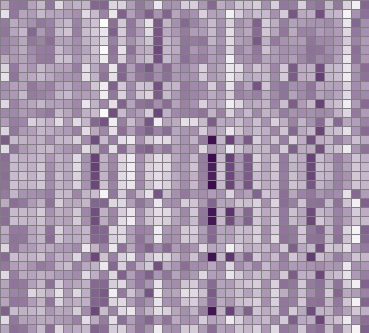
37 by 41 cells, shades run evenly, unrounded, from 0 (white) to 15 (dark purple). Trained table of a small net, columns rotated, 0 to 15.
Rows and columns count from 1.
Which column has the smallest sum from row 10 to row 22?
39
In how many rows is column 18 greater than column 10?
19
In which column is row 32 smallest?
40
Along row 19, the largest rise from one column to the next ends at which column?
26
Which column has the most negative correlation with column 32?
14
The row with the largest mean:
5
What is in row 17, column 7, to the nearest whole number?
6
